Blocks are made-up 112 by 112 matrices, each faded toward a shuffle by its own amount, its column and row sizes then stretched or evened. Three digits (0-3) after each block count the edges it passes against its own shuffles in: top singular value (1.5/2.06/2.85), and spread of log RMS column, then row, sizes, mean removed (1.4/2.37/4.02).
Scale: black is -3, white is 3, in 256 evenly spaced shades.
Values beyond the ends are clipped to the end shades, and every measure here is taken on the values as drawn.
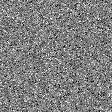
0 0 0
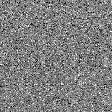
1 0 1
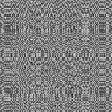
3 0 2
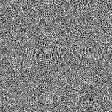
2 0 0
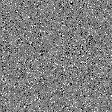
0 1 0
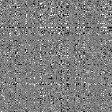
2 2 2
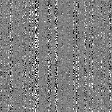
1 3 1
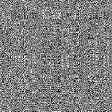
2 2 1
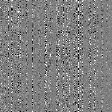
1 3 1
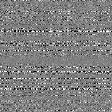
2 0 3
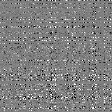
0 2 3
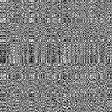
3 2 1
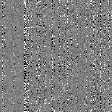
1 3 1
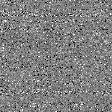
0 1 2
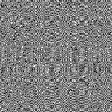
3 1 1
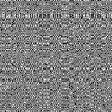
3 0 2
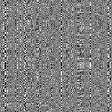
3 3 0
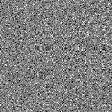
2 1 0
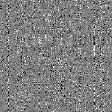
2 2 0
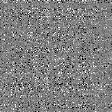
0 2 2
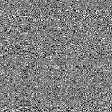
2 0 2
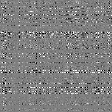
1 2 3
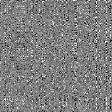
2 2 1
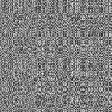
3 2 0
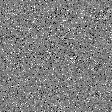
0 0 1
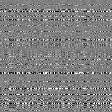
3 0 3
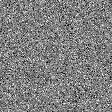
0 0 0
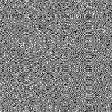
3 0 1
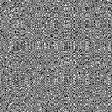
3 1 0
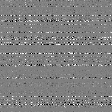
2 1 3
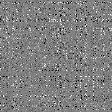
1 2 2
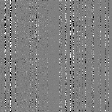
2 3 1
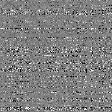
0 2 3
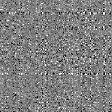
2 2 2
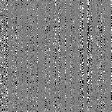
0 3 1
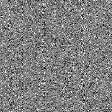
1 2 0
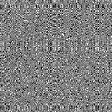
3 2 1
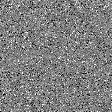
0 0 1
